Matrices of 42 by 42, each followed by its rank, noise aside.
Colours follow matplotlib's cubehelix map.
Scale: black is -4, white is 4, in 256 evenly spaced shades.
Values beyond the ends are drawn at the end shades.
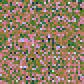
eight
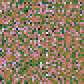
eight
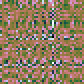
three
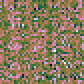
eight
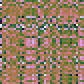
three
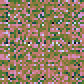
six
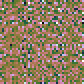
six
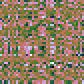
four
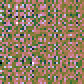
four
